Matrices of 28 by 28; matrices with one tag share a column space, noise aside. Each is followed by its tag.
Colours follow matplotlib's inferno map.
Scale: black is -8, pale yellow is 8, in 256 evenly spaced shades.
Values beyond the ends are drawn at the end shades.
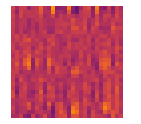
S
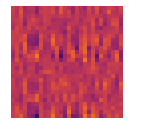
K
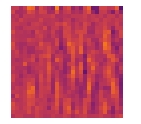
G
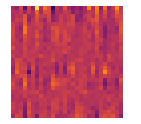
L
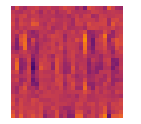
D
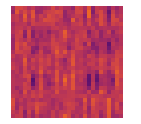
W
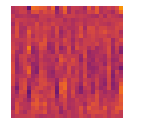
G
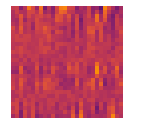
L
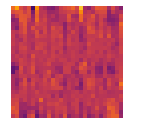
L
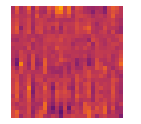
S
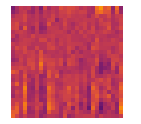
S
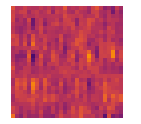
K
